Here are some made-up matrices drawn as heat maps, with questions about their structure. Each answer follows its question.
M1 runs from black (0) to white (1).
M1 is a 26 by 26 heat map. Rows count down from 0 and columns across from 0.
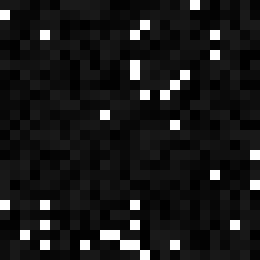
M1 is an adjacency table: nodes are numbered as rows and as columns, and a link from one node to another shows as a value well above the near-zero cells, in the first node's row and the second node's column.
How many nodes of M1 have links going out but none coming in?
10
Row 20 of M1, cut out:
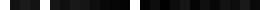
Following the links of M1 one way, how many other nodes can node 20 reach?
4
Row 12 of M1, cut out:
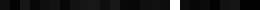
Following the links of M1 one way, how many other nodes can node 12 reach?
2
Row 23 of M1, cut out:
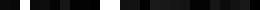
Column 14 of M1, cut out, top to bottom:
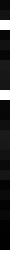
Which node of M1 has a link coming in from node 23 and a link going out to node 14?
node 2
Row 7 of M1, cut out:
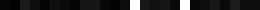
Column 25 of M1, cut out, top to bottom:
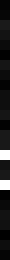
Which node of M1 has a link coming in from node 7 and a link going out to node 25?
node 18
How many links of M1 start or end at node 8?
2
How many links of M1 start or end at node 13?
6
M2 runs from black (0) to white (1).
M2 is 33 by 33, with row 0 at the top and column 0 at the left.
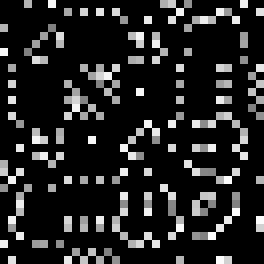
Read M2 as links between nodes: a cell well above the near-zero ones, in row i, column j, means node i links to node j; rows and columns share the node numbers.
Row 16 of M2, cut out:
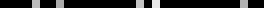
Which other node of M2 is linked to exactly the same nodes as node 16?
node 5
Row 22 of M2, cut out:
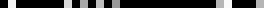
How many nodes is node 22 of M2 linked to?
8
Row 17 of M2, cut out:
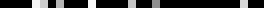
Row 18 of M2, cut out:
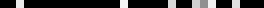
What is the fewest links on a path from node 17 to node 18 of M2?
4
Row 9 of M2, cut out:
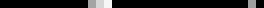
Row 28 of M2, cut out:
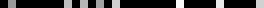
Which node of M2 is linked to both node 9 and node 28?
node 12
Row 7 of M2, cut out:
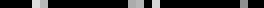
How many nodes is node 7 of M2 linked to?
6
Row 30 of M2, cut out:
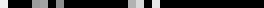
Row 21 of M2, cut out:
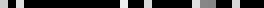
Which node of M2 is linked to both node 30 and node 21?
node 0
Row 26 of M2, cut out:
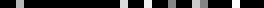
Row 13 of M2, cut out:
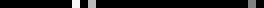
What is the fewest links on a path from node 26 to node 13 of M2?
6
